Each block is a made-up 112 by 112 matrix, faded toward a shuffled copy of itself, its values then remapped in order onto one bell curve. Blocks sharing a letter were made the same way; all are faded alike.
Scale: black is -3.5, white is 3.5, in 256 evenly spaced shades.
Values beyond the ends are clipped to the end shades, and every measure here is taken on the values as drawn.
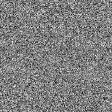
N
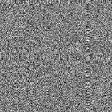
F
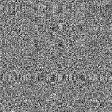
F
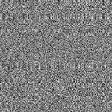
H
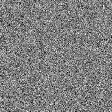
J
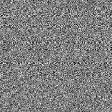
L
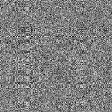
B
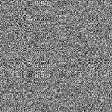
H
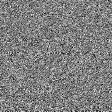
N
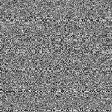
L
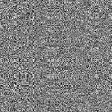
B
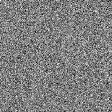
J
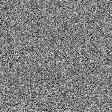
N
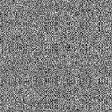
H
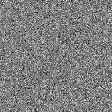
J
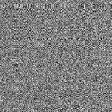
H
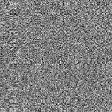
F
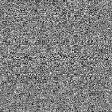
L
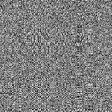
H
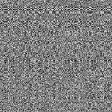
B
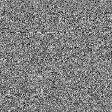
N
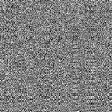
H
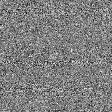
N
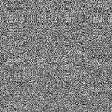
F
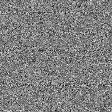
N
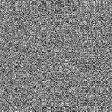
F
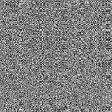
B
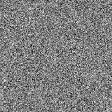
J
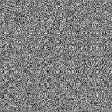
F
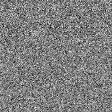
N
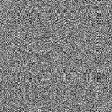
H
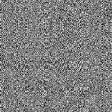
B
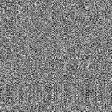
F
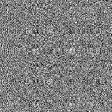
F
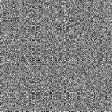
B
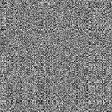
H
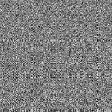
B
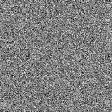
J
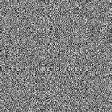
F
